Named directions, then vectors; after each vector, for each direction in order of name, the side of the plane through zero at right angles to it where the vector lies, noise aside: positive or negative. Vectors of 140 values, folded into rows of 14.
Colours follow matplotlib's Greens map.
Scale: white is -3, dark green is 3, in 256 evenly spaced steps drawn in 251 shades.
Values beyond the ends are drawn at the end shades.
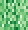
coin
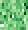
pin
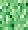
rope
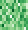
negative, negative, negative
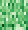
negative, negative, positive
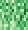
negative, positive, negative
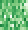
positive, negative, negative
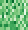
positive, negative, positive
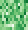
negative, positive, negative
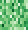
negative, negative, negative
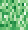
positive, negative, positive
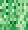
positive, negative, positive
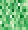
negative, negative, negative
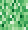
negative, negative, negative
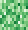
positive, positive, positive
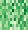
negative, positive, negative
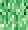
positive, positive, negative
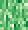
positive, negative, negative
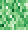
negative, negative, negative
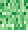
positive, positive, negative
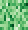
negative, positive, positive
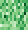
negative, positive, negative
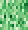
negative, positive, positive
